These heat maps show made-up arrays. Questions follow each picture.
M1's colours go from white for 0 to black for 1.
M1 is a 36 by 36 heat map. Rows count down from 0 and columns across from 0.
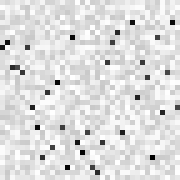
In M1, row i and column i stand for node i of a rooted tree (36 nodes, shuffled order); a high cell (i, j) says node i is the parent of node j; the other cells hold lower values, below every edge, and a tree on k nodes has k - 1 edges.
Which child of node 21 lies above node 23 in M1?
6
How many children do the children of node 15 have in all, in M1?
1
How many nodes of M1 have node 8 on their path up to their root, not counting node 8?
3
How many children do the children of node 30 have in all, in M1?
1
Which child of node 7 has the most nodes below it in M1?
14
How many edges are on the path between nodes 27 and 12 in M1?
7
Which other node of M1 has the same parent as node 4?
33
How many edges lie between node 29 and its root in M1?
4
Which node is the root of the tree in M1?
25
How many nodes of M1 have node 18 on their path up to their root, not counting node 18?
3
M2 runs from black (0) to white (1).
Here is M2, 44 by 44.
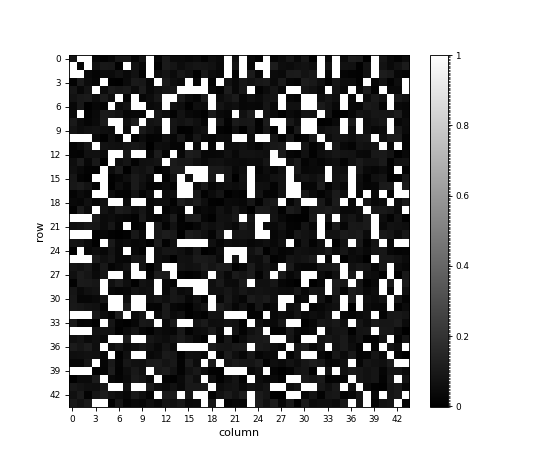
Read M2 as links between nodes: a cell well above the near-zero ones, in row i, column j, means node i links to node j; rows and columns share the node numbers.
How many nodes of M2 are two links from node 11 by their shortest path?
8
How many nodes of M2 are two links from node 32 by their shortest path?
1
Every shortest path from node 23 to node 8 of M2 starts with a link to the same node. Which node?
node 28
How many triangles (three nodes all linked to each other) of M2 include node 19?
6
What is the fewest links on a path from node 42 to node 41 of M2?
3
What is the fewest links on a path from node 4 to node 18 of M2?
3
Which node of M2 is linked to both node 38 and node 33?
node 36
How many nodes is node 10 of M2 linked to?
10
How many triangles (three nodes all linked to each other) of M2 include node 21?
7
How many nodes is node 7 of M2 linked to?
5
